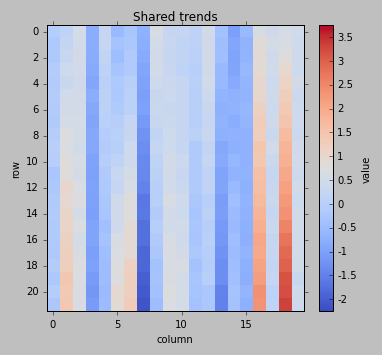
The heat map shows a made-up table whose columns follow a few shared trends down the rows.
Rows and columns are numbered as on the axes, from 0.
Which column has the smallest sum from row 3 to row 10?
7
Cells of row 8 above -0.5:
15
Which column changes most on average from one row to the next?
18
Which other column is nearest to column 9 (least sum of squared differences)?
10
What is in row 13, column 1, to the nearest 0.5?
1
